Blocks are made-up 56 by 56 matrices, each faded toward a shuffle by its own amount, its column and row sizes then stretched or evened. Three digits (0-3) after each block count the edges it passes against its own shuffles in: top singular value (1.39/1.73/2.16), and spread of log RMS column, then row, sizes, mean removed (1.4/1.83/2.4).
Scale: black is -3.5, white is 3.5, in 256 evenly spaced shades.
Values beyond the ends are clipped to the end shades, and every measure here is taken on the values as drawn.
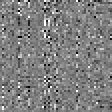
2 3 2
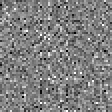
2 2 0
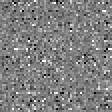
0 2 2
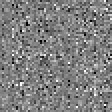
0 3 1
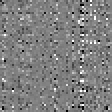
2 3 1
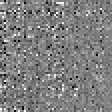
1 3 2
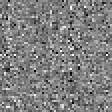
1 2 0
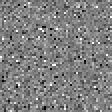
1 1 1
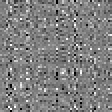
3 3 2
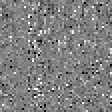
1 2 0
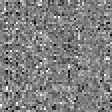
2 2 0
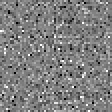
2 0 0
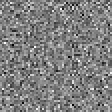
2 0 0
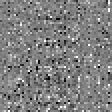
2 3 1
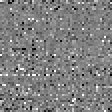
1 1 3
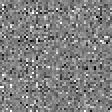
2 2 1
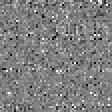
1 1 2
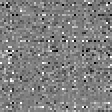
0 2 3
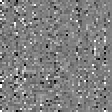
1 3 0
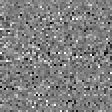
1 0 3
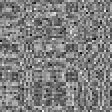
3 0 0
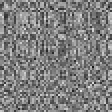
3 1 0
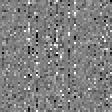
0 3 0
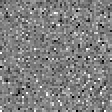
0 1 1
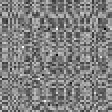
3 1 0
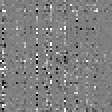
2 3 2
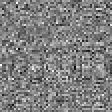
2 0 2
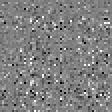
1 2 2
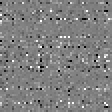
0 2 3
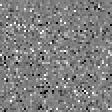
0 0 2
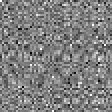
3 1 0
